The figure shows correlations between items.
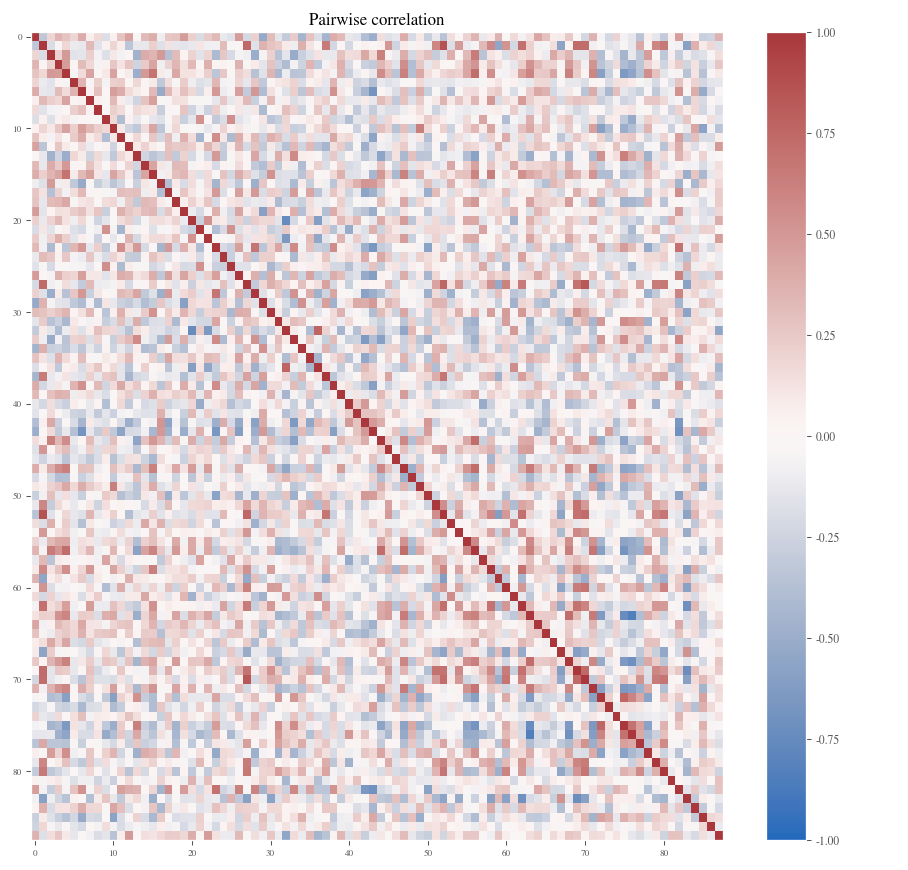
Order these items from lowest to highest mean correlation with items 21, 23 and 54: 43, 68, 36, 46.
43, 36, 46, 68
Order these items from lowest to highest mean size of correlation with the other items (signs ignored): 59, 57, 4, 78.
57, 59, 78, 4
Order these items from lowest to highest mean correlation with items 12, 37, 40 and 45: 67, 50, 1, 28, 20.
67, 28, 50, 20, 1
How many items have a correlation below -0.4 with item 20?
3
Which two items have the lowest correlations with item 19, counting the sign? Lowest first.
29, 43
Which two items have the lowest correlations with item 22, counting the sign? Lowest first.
32, 36
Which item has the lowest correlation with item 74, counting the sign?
42
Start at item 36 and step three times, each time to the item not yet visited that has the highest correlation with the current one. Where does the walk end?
53
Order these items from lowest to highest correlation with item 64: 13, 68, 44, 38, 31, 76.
76, 31, 13, 44, 68, 38
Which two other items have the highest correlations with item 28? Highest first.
23, 82
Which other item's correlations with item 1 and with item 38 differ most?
52
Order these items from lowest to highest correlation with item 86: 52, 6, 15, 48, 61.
6, 15, 61, 48, 52
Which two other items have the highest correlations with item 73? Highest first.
43, 85
